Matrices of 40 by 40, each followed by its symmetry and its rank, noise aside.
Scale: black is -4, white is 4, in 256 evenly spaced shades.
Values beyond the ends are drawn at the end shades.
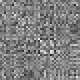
symmetric, rank five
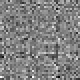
no symmetry, rank seven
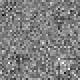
symmetric, rank seven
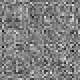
antisymmetric, rank six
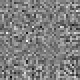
antisymmetric, rank six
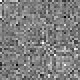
symmetric, rank seven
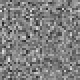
antisymmetric, rank six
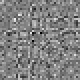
symmetric, rank six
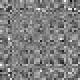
symmetric, rank five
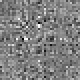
symmetric, rank six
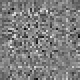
symmetric, rank seven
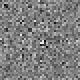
symmetric, rank seven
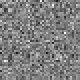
no symmetry, rank six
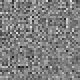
antisymmetric, rank six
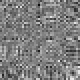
symmetric, rank five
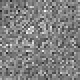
symmetric, rank seven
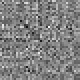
symmetric, rank six
